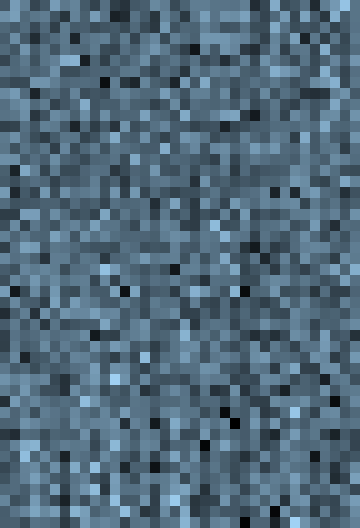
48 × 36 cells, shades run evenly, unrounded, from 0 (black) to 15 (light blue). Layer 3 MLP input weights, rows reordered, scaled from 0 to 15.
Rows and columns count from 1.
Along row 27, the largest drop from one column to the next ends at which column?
25
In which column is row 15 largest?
14
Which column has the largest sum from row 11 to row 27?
31
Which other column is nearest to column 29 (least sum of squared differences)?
22
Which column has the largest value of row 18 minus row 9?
32
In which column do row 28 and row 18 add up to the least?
28
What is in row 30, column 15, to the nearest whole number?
10
